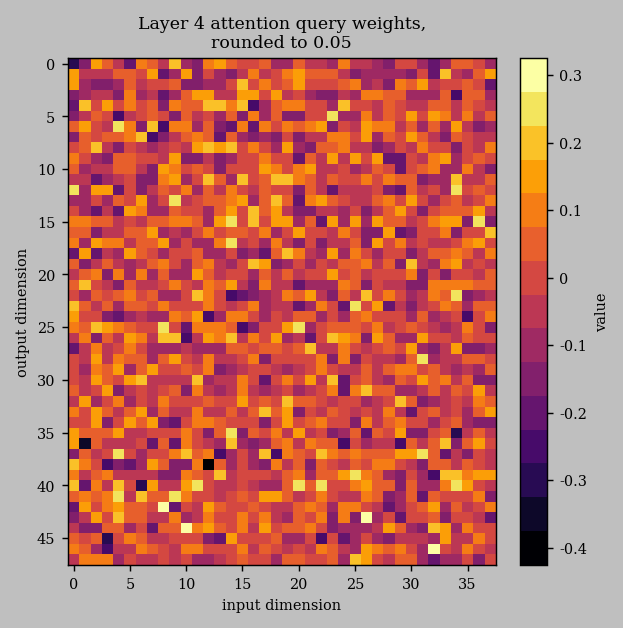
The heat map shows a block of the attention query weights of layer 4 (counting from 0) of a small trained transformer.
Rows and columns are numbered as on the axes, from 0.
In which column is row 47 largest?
25
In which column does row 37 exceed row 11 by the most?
31
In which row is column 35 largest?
40
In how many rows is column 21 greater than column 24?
27
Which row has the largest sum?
15
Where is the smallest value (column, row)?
12, 38
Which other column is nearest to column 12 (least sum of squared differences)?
24
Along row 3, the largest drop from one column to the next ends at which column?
34
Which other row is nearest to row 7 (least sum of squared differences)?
20
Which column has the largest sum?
19
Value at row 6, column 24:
0
